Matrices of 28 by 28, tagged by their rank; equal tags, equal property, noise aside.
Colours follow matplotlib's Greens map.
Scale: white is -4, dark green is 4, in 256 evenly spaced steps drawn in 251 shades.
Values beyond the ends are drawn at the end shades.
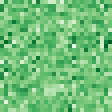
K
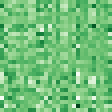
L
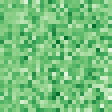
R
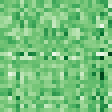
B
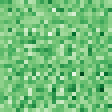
K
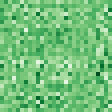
K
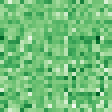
L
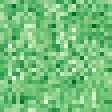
K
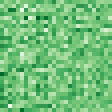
R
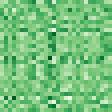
L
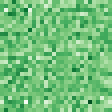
R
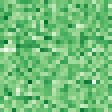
R
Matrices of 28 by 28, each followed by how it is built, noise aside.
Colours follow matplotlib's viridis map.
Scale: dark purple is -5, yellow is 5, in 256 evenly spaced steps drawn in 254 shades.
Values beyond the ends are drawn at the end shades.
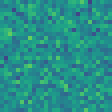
noise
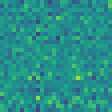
low rank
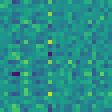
low rank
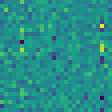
uneven columns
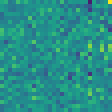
uneven columns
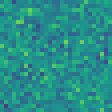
noise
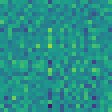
low rank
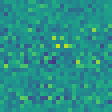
uneven rows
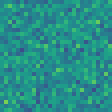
noise
